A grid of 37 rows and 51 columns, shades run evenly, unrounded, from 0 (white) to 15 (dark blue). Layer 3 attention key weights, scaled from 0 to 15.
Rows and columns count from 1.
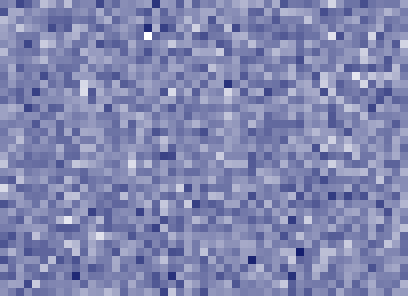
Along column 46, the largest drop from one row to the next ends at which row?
7
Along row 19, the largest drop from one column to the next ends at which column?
41
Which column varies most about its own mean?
42
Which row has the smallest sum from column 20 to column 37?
6
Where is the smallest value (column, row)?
19, 5
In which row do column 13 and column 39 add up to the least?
28
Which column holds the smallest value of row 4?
25
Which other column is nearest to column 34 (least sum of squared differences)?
49
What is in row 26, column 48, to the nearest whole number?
12
